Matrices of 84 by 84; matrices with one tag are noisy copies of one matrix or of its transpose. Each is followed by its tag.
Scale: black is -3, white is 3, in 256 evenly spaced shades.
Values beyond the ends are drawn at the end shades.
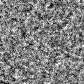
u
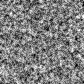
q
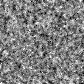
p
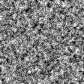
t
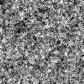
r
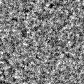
u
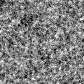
r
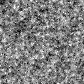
r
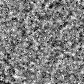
u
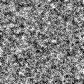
p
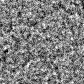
u
